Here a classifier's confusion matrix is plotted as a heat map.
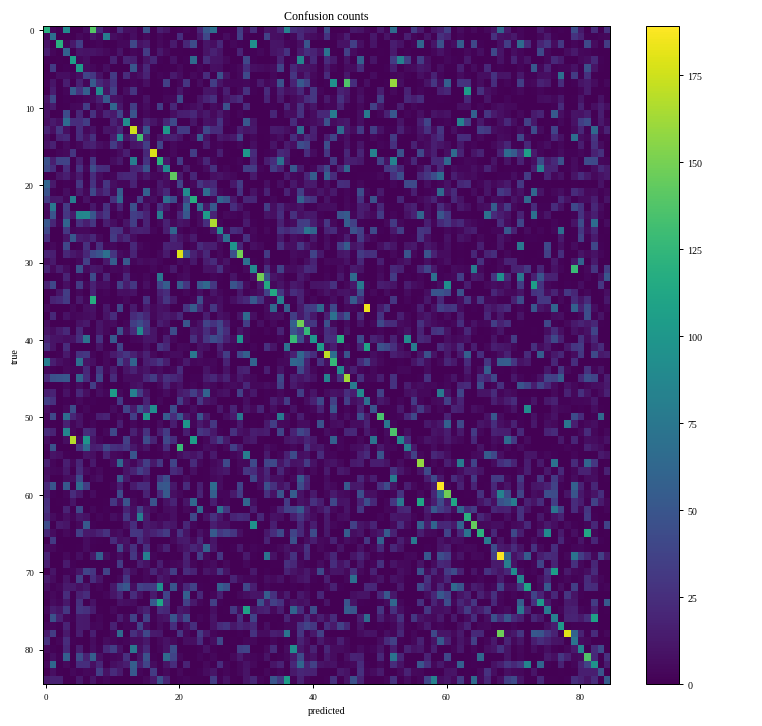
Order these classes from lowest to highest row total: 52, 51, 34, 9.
9, 51, 34, 52
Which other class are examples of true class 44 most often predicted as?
66
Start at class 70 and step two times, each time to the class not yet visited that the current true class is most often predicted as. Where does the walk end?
82
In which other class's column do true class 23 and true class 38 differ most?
1
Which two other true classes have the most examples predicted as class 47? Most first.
33, 4
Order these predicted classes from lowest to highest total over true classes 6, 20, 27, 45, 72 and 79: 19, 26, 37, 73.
73, 37, 19, 26
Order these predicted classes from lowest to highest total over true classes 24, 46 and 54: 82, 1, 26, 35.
26, 82, 35, 1
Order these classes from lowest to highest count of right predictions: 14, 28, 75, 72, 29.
75, 28, 72, 14, 29
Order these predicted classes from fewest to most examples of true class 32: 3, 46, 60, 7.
60, 3, 7, 46
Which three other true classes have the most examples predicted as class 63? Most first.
8, 65, 42
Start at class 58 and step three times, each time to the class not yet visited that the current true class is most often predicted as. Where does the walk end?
42
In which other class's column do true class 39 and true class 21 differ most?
14
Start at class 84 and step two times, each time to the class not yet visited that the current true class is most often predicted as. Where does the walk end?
48
